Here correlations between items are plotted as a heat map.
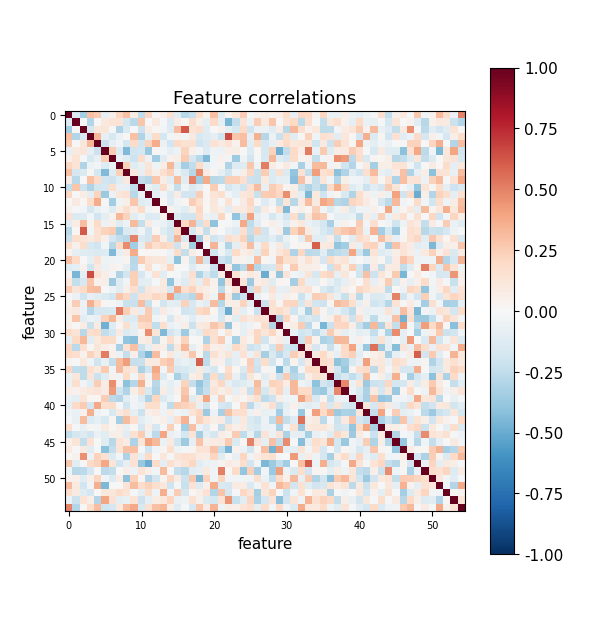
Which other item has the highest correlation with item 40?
4
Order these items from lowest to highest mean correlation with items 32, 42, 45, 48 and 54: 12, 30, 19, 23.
30, 23, 19, 12
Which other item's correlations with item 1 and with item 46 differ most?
28
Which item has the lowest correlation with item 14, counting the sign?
23
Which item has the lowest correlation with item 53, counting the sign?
29
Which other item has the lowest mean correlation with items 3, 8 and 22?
1
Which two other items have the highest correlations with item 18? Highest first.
34, 8
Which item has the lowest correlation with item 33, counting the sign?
11
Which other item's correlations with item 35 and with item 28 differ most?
48
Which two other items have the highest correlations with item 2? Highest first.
16, 47
